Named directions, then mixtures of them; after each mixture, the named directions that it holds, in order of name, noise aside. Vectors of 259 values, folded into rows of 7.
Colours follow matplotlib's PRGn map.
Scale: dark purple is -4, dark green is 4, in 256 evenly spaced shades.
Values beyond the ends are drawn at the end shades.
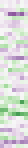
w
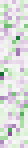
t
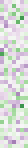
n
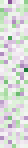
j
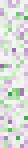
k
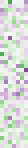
j.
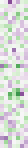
j, k.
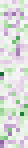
t, w.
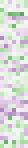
j, w.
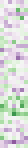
n, w.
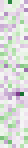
j, k.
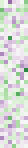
j.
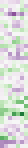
t, w.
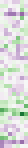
t, w.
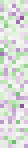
n.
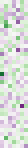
n, t.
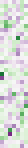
t.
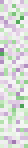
n.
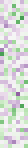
n.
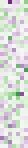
j, k.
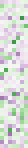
n, t.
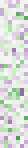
k.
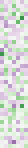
n.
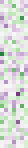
j, n.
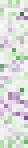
k, w.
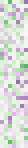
j, n.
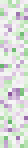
k.
